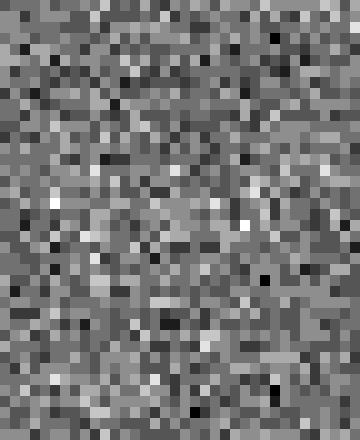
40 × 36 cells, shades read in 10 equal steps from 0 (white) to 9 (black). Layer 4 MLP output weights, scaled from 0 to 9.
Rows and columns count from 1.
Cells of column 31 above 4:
22
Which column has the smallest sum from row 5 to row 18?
10
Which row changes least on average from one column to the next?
3
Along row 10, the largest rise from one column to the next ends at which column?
12
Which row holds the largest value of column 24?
5
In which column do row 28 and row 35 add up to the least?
16
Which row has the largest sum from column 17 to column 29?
30
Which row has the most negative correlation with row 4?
11
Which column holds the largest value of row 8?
13
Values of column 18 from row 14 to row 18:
4 5 1 5 3
